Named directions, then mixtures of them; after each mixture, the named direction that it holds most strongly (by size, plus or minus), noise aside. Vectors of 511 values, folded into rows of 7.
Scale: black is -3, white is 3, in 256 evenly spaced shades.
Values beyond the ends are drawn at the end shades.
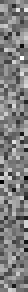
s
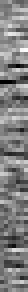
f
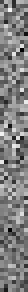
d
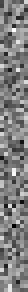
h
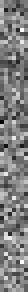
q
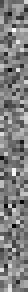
h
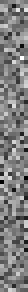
s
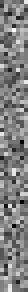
h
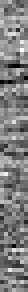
f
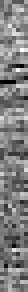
f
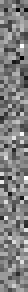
s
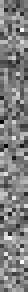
q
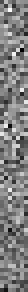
d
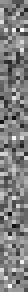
q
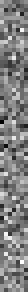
q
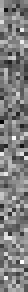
q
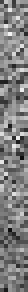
d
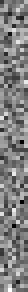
h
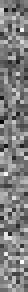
q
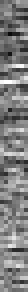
f
